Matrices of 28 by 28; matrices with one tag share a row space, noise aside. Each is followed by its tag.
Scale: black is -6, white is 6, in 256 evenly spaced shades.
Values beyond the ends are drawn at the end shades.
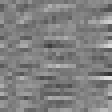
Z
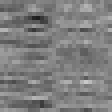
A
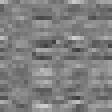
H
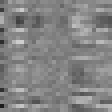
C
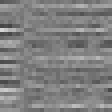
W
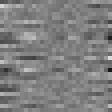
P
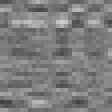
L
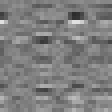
H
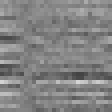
W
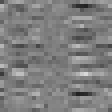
C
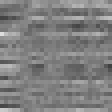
W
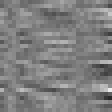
Z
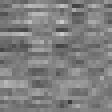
L
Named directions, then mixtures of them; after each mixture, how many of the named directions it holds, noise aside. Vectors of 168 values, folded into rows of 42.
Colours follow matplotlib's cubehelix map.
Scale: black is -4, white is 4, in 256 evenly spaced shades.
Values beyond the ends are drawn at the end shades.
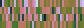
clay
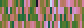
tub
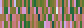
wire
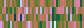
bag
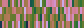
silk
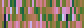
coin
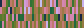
four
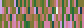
one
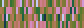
two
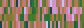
two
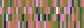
four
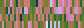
three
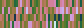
four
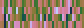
three
